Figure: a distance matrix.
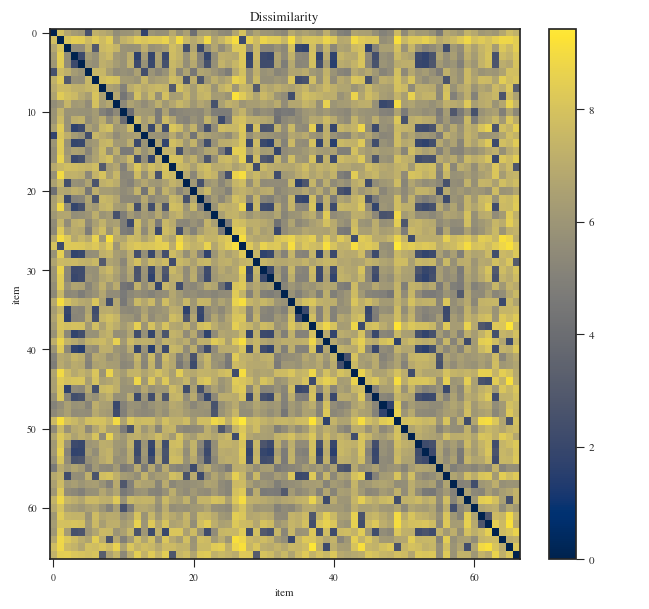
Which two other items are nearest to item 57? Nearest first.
60, 10
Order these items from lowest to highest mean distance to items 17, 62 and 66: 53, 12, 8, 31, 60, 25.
60, 8, 25, 31, 53, 12
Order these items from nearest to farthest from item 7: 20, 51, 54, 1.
51, 20, 54, 1
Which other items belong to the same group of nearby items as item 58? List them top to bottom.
33
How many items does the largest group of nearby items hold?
16
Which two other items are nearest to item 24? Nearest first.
11, 50
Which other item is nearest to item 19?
35
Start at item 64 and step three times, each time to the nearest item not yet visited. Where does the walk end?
10
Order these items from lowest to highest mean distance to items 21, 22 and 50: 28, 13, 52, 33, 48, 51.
28, 52, 33, 48, 13, 51
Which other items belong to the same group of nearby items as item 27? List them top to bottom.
1
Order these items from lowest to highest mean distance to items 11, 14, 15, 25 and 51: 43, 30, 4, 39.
30, 4, 43, 39
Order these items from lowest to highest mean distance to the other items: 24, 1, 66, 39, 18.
24, 18, 39, 66, 1
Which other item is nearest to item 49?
39
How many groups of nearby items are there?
15
